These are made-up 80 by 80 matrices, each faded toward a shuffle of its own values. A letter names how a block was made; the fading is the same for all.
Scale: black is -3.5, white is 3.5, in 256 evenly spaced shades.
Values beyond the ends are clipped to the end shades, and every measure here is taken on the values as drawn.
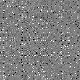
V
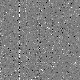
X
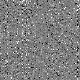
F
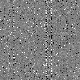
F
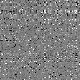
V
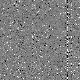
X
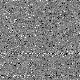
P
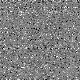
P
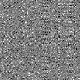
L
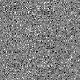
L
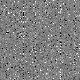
X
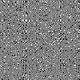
V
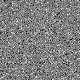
P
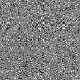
L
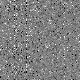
X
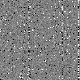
F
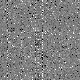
F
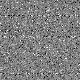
P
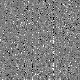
F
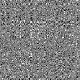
L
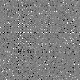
V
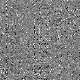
F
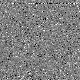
P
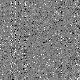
X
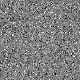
P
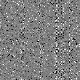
F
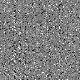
F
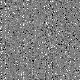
X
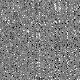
F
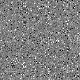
X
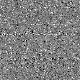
P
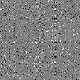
V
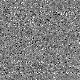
P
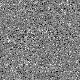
P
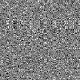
L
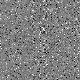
X
